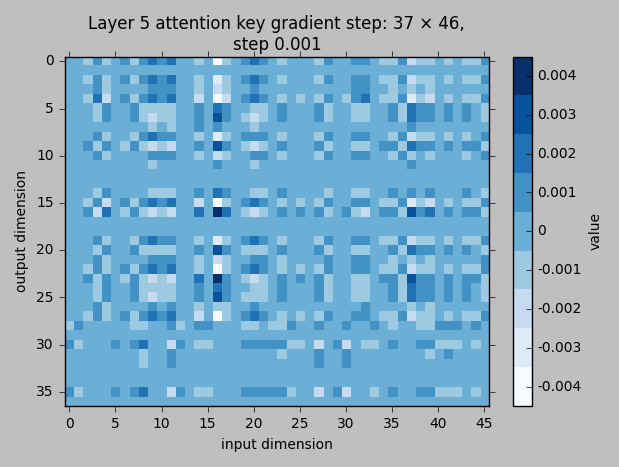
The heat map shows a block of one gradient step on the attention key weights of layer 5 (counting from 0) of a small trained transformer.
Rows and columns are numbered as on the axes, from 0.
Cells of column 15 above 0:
1
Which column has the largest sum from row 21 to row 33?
11
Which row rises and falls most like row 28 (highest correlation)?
31
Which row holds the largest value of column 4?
16
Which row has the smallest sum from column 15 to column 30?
4
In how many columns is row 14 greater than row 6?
5
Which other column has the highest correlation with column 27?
41
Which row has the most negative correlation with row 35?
28
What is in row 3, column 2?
0
